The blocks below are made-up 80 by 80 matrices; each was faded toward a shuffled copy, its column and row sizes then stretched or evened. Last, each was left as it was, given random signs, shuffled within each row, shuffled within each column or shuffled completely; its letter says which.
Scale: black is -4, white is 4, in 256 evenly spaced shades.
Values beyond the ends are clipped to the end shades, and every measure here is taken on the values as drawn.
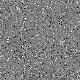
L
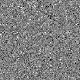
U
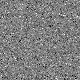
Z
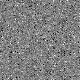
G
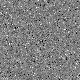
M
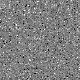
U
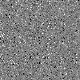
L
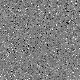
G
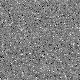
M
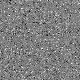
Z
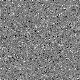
Z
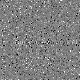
U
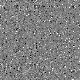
U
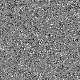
Z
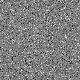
G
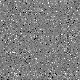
U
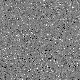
Z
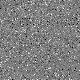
Z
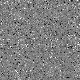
L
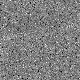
M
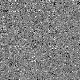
U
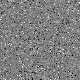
G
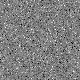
M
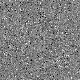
G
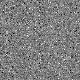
L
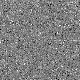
Z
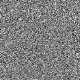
L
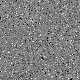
M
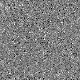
L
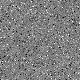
M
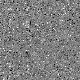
U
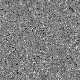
Z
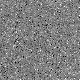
G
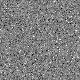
M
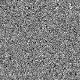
U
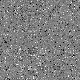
U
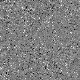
L
